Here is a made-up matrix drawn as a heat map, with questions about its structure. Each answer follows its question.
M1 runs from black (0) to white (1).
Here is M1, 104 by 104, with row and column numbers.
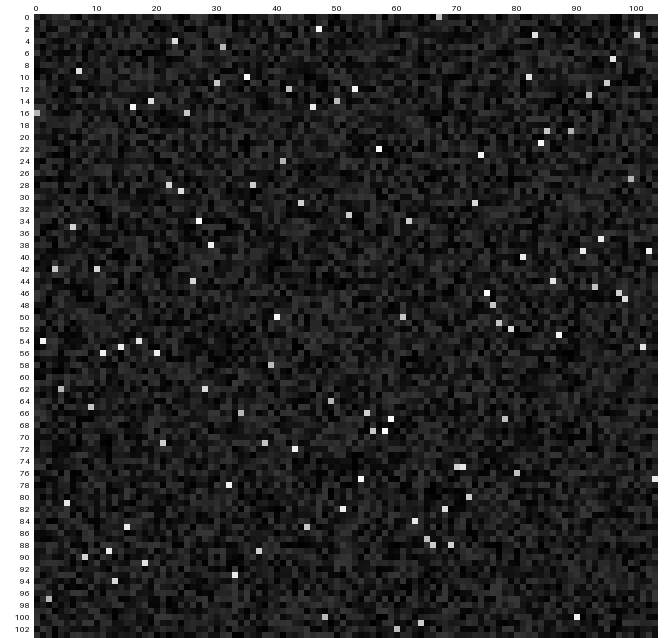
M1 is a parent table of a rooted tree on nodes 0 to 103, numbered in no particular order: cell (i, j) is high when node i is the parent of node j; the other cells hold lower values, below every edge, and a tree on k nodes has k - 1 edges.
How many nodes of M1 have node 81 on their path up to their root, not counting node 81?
6
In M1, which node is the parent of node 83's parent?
42
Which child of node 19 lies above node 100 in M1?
89
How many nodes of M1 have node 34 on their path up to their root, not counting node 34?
10
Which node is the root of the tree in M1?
88
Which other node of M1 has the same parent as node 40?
61
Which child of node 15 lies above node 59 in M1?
16
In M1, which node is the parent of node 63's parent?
21
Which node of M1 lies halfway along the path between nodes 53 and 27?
14
